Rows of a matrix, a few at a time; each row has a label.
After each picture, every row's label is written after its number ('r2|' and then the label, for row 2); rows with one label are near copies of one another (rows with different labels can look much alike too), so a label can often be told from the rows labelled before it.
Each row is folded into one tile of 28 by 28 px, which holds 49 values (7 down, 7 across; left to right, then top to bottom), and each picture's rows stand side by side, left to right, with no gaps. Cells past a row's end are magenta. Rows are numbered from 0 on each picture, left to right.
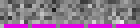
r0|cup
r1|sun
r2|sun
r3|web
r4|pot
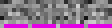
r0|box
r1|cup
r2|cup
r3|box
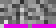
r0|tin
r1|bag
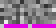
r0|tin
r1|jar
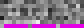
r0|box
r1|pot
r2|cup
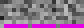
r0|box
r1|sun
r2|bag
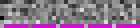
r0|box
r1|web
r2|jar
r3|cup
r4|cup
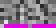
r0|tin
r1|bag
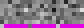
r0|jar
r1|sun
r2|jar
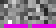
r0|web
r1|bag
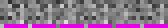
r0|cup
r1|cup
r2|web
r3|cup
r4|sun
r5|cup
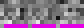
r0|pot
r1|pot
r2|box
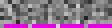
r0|bag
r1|tin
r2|cup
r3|box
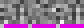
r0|tin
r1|jar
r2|tin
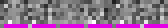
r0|web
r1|tin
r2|sun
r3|pot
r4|web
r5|tin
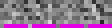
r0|sun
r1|cup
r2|sun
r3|bag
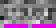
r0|box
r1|pot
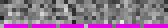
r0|box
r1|sun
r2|bag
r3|cup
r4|web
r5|sun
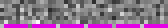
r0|tin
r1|pot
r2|cup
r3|jar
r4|box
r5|tin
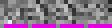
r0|pot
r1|bag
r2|bag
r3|sun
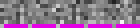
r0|tin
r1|jar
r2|tin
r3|box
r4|web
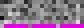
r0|box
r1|sun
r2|cup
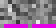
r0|bag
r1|web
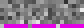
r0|cup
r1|pot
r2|jar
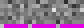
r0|cup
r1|jar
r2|jar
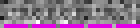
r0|box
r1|pot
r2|pot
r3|box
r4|cup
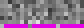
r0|cup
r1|pot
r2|cup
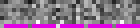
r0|box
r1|web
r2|tin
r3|bag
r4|web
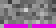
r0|jar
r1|sun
